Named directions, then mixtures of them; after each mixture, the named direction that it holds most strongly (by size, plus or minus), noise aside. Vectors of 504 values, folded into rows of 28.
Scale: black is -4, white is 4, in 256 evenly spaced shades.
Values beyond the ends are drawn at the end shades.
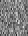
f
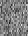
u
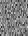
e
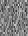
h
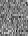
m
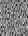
e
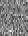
m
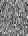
h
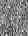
m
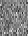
u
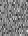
m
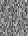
h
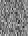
f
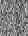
f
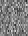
h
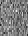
u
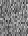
u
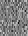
h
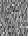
e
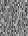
h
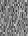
h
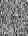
m
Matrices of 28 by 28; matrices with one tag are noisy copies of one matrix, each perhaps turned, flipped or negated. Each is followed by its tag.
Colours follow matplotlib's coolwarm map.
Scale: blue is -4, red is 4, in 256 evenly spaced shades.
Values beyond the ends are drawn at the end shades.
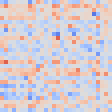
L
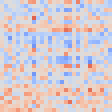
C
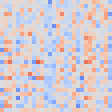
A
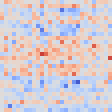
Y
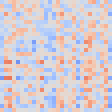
A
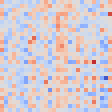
A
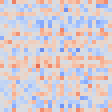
A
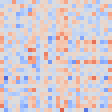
A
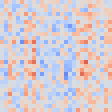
Y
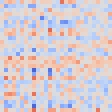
A
